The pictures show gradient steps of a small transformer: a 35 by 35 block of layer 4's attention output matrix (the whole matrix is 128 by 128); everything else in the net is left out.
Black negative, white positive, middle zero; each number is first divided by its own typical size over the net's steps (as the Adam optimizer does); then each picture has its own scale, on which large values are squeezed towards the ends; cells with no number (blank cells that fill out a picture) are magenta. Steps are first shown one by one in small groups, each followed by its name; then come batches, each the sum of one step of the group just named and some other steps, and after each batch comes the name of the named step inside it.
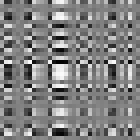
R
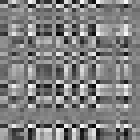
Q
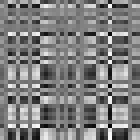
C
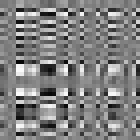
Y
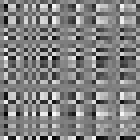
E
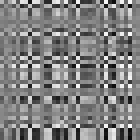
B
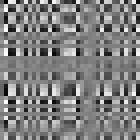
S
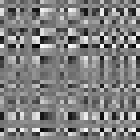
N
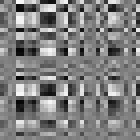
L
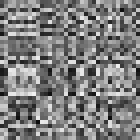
Y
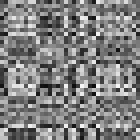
Q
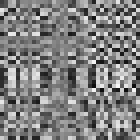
C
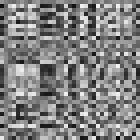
Y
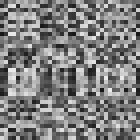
L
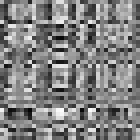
R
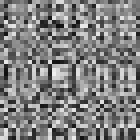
R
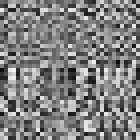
N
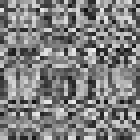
N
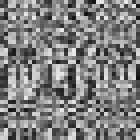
R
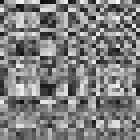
L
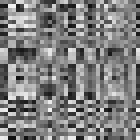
L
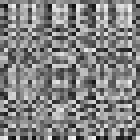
E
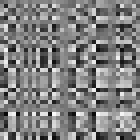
E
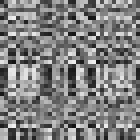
B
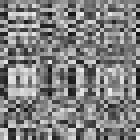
Y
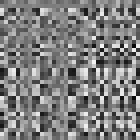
N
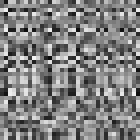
S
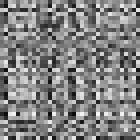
E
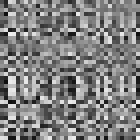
C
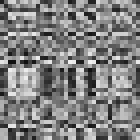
C
